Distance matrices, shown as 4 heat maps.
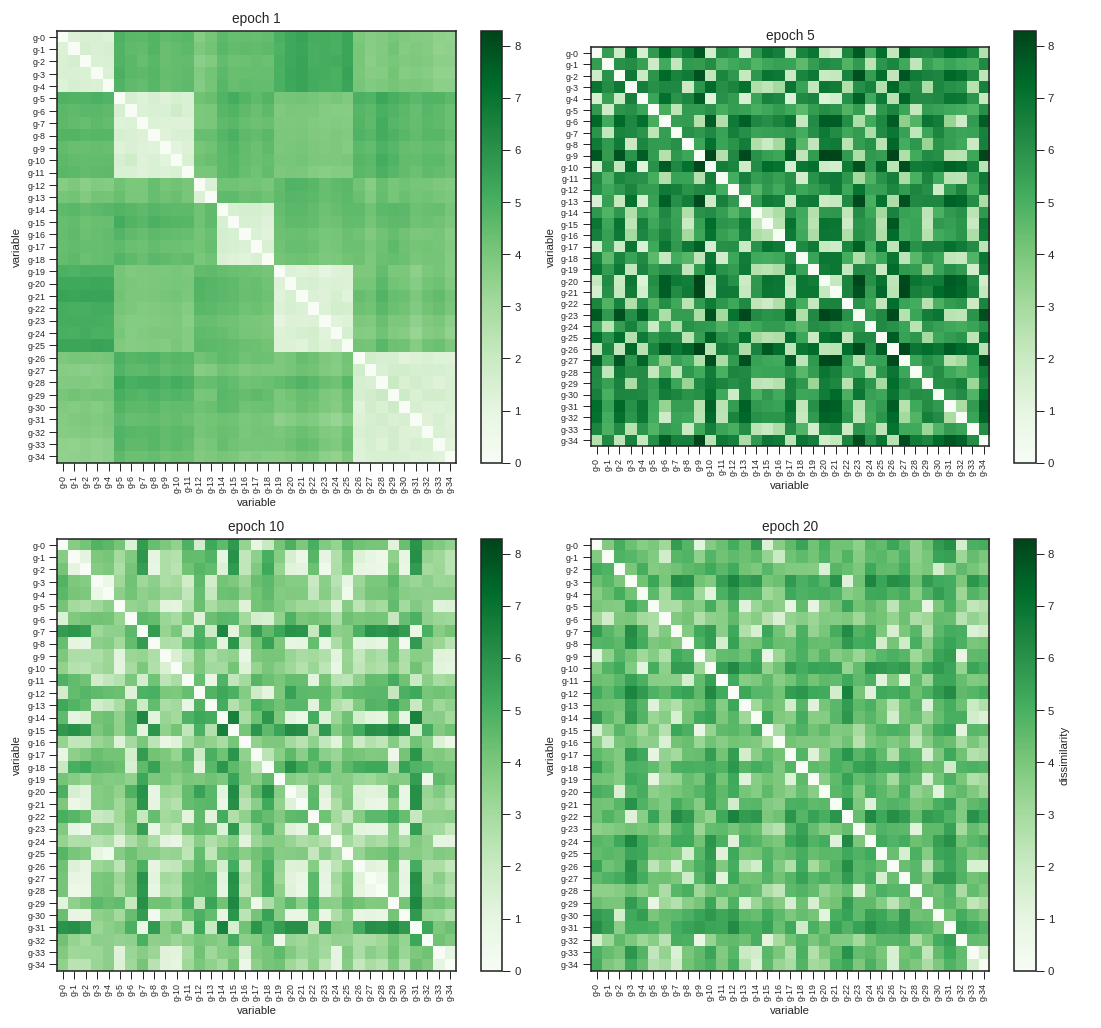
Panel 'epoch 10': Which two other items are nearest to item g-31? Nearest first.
g-7, g-15
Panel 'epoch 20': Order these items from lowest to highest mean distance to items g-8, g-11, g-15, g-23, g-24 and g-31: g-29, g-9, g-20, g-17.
g-9, g-29, g-20, g-17
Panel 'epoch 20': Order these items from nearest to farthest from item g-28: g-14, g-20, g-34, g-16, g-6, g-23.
g-23, g-16, g-6, g-20, g-34, g-14
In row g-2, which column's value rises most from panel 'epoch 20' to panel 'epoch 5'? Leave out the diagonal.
g-30
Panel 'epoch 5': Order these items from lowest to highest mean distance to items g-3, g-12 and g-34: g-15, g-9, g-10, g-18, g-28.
g-15, g-10, g-18, g-28, g-9
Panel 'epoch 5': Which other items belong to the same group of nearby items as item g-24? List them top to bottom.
g-1, g-5, g-7, g-28
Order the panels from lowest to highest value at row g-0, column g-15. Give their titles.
epoch 20, epoch 1, epoch 10, epoch 5
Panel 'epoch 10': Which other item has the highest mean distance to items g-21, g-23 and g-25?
g-15
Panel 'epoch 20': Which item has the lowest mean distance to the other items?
g-6
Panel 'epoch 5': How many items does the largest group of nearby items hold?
10
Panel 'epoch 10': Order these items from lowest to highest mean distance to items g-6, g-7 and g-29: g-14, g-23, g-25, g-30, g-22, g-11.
g-11, g-22, g-25, g-23, g-30, g-14
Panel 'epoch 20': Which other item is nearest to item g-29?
g-5
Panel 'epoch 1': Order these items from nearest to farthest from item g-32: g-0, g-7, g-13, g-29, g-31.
g-31, g-29, g-0, g-13, g-7
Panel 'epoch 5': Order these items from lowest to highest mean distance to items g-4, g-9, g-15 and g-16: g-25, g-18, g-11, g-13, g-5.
g-25, g-18, g-11, g-5, g-13
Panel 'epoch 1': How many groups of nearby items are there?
6
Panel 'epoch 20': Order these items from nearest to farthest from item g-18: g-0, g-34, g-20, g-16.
g-16, g-20, g-34, g-0
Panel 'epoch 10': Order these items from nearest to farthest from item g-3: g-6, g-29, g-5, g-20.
g-5, g-20, g-6, g-29
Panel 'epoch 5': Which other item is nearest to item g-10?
g-4
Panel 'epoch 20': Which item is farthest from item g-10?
g-12
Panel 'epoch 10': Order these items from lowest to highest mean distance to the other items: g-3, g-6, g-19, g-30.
g-30, g-3, g-6, g-19
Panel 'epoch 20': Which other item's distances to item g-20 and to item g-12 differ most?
g-30
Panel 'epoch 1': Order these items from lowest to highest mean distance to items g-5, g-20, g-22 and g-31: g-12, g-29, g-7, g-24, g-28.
g-24, g-7, g-29, g-28, g-12
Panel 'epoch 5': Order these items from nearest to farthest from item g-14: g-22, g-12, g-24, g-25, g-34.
g-22, g-25, g-12, g-24, g-34
